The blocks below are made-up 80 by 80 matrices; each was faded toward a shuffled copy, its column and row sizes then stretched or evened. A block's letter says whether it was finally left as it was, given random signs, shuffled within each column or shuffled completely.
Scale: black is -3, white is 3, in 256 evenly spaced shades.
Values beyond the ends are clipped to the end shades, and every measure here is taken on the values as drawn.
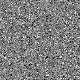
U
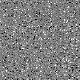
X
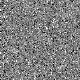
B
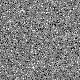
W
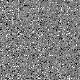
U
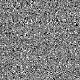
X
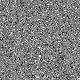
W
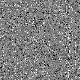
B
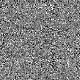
X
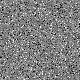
W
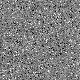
W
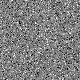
W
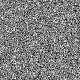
W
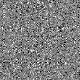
X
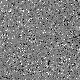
W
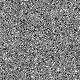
W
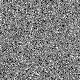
W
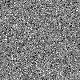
W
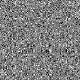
X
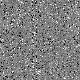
B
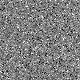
W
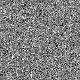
B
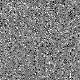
B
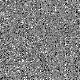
U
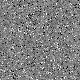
W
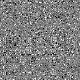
X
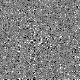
U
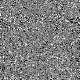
U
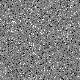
B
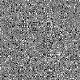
X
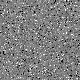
W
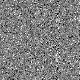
B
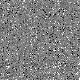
U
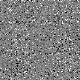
U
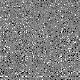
X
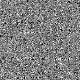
U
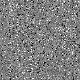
B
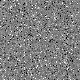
B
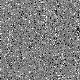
B
